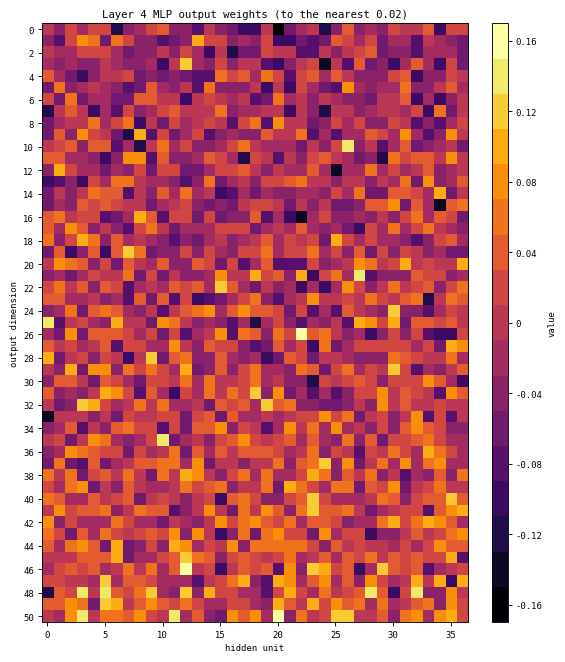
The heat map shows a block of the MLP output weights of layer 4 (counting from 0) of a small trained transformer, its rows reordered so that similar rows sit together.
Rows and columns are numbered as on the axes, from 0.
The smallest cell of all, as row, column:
0, 20
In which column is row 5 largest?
26
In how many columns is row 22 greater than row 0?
23
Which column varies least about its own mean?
31
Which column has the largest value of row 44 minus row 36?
12
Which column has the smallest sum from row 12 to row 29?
13
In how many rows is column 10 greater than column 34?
23
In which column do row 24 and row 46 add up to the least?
33
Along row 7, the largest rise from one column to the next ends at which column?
34
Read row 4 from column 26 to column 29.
0 -0.04 -0.04 -0.04
